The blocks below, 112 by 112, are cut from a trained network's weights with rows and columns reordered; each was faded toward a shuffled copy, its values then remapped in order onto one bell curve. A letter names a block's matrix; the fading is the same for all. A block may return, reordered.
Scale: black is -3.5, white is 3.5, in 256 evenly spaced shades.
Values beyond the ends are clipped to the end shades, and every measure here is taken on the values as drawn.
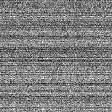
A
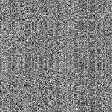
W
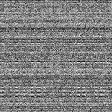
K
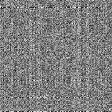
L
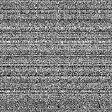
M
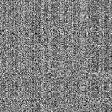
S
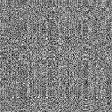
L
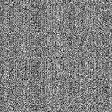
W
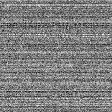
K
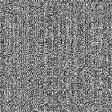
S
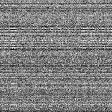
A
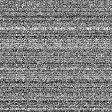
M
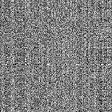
S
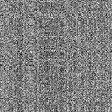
W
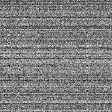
M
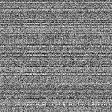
A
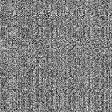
S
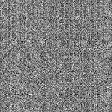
W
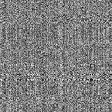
L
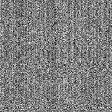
S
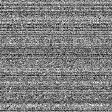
M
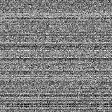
M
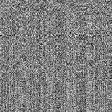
W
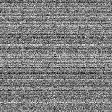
M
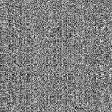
L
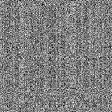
S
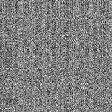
W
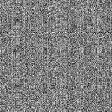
W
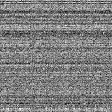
A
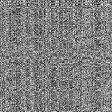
L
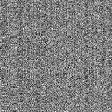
W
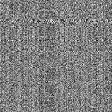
S
